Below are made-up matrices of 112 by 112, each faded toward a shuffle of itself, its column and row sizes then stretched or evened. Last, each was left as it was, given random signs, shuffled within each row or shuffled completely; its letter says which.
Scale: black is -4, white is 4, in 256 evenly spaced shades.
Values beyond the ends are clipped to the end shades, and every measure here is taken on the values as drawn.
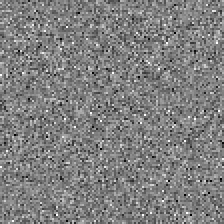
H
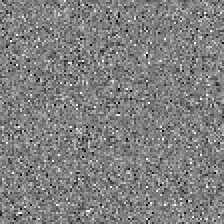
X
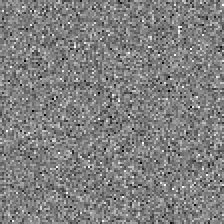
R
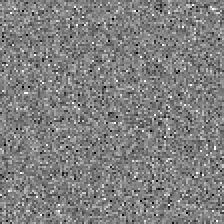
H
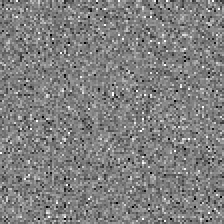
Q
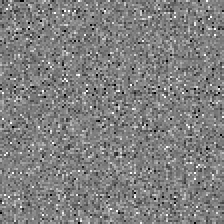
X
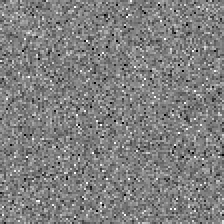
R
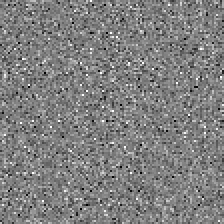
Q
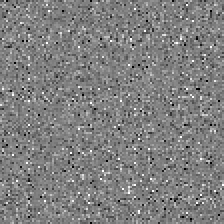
Q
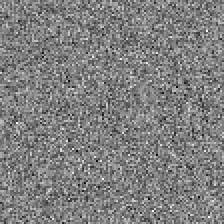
R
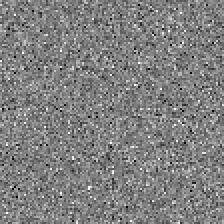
X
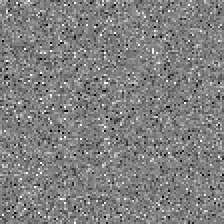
X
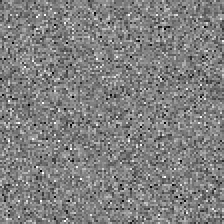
X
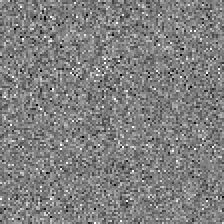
Q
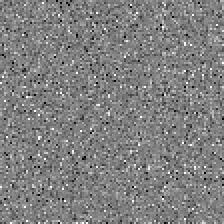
X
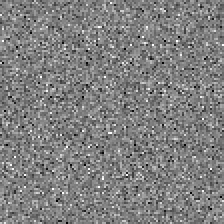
H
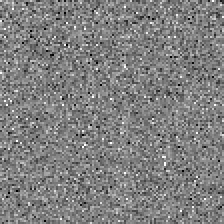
H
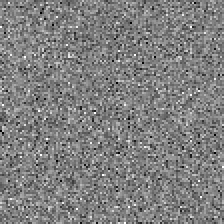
Q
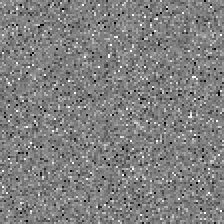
R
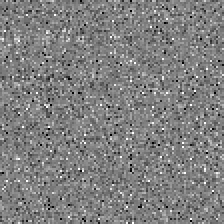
Q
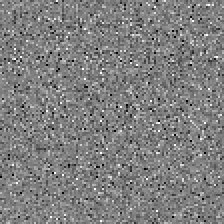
X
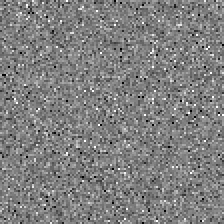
R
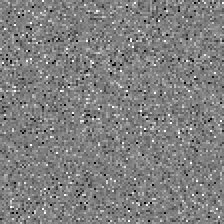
H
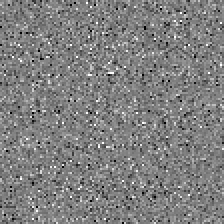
Q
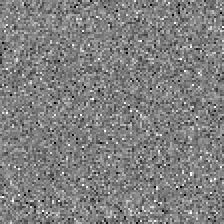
H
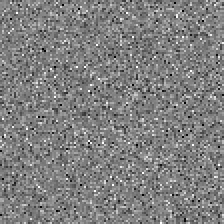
R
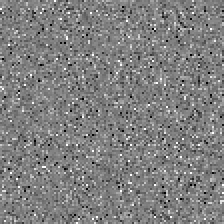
Q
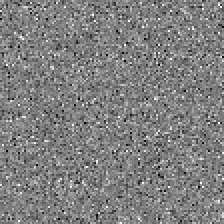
Q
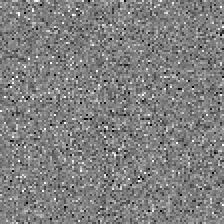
X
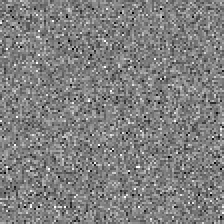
H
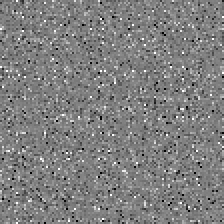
X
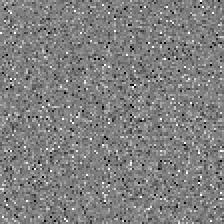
Q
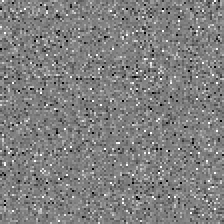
X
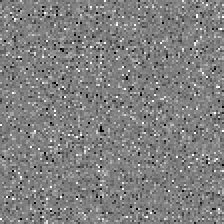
X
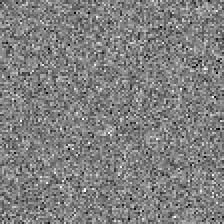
R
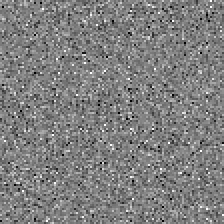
X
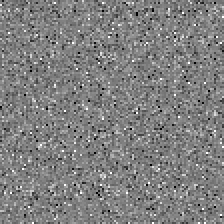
X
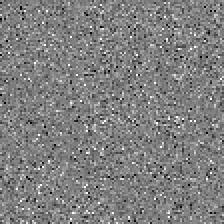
Q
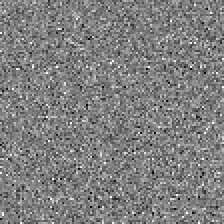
H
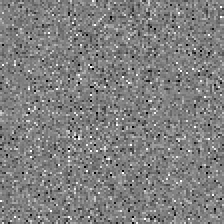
X
